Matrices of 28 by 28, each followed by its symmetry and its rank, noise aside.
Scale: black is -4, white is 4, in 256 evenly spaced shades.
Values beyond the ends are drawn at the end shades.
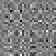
no symmetry, rank three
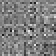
no symmetry, rank four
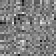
symmetric, rank four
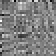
no symmetry, rank four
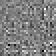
antisymmetric, rank six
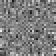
no symmetry, rank six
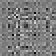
symmetric, rank three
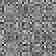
no symmetry, rank four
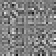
antisymmetric, rank four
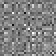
symmetric, rank three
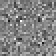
symmetric, rank six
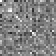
symmetric, rank four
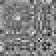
symmetric, rank four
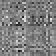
antisymmetric, rank four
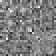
symmetric, rank six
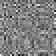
antisymmetric, rank six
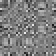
symmetric, rank four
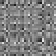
no symmetry, rank three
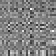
no symmetry, rank three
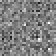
symmetric, rank six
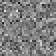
no symmetry, rank six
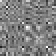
symmetric, rank three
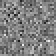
no symmetry, rank six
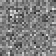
symmetric, rank six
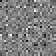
symmetric, rank six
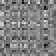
no symmetry, rank three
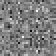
no symmetry, rank six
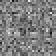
no symmetry, rank six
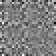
antisymmetric, rank four
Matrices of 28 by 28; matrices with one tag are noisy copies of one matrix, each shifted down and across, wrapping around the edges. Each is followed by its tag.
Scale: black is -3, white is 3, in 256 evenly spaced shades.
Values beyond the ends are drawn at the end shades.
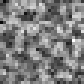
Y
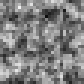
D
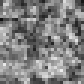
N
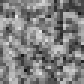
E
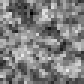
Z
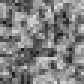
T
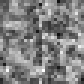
E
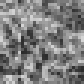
T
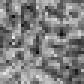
T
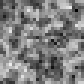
T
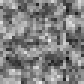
D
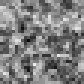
N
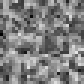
Y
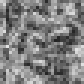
T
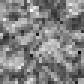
Z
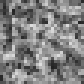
E
